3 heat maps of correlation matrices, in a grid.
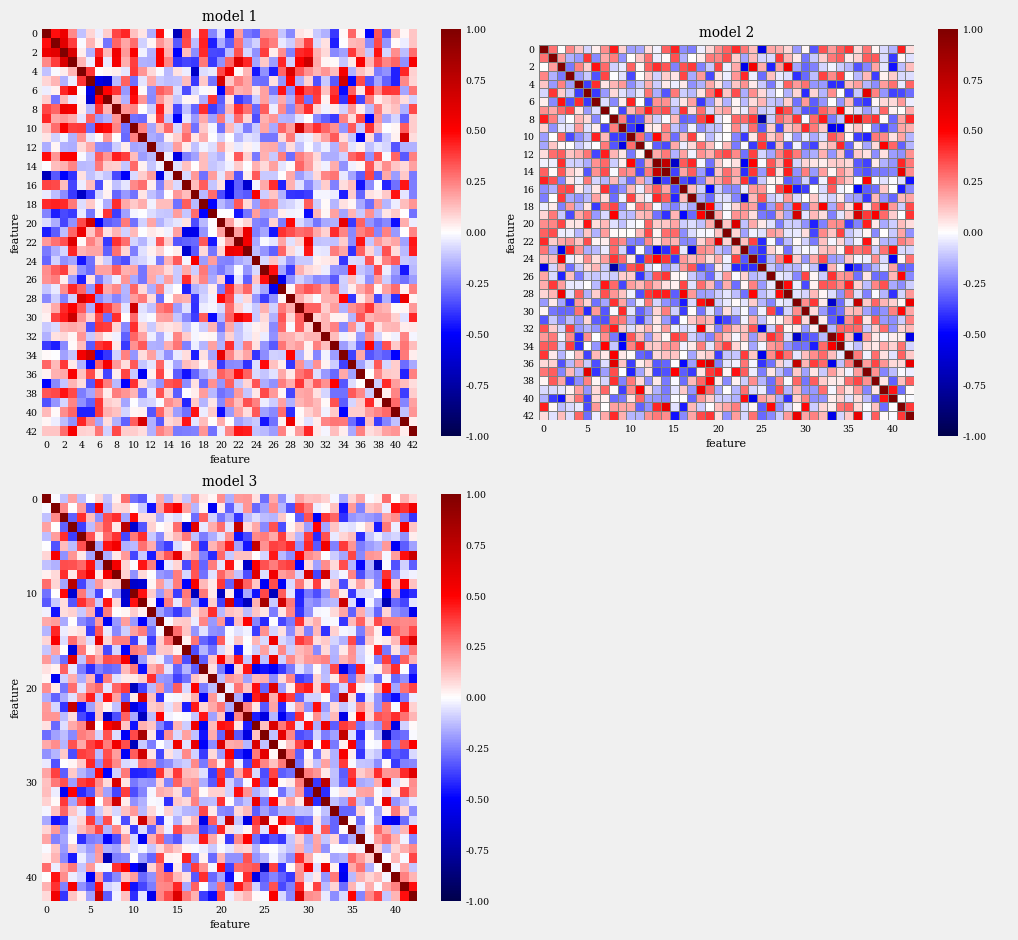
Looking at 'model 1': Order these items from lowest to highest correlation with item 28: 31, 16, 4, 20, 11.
31, 16, 11, 20, 4
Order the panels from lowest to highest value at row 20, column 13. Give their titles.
model 1, model 2, model 3
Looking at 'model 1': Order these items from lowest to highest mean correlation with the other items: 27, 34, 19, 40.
19, 34, 40, 27
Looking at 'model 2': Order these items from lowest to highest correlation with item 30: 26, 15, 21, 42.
15, 21, 42, 26
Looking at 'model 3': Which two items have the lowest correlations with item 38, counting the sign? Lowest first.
7, 3
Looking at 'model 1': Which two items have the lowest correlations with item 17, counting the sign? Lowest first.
4, 21
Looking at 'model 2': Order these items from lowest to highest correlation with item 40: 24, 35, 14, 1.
24, 1, 14, 35
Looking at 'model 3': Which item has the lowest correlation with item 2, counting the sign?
31
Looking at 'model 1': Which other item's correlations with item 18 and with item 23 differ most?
16
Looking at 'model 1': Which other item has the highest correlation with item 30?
3
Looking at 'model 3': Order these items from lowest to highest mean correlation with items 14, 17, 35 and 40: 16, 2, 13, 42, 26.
2, 16, 13, 26, 42
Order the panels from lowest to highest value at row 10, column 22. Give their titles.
model 3, model 2, model 1
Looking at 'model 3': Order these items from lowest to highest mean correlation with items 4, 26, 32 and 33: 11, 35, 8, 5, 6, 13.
13, 11, 6, 35, 5, 8
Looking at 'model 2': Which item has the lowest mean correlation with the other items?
25
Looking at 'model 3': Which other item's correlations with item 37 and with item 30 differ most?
32
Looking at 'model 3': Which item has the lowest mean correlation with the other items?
10
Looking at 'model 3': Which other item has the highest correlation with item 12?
19
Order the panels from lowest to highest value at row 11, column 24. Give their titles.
model 2, model 1, model 3
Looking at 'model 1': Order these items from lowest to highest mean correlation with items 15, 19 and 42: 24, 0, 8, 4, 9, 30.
0, 9, 8, 30, 4, 24
